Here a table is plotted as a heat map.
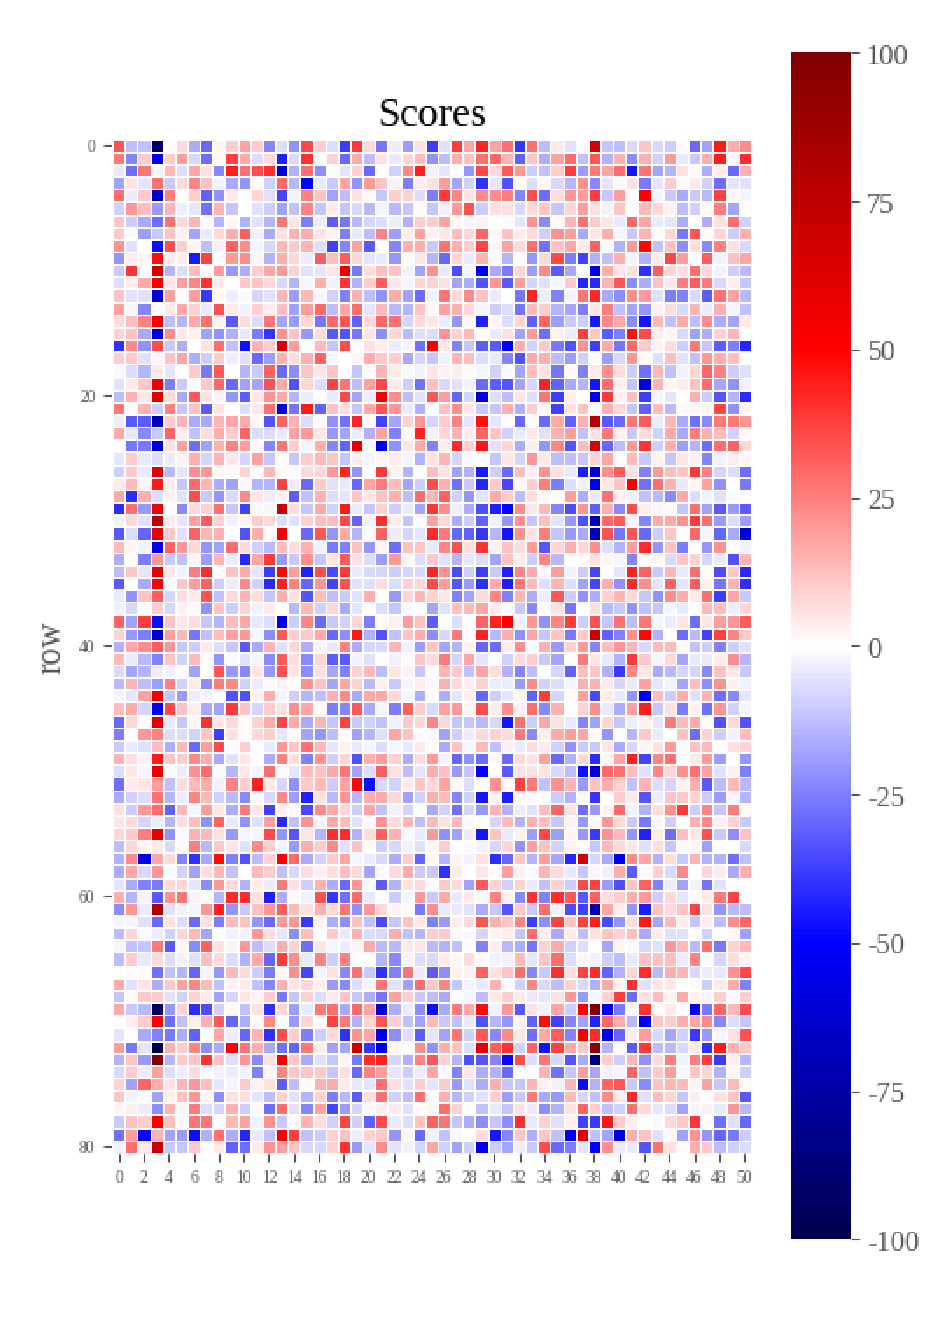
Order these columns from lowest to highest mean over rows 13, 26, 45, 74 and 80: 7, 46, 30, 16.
30, 7, 16, 46
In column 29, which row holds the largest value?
72
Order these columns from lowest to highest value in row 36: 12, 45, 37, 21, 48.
48, 37, 12, 21, 45
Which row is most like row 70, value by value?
19
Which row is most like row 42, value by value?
59
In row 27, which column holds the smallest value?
38
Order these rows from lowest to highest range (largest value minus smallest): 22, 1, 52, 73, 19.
52, 1, 19, 22, 73
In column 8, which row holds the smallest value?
47
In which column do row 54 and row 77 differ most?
13
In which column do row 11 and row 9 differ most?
6
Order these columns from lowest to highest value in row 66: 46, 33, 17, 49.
33, 46, 17, 49
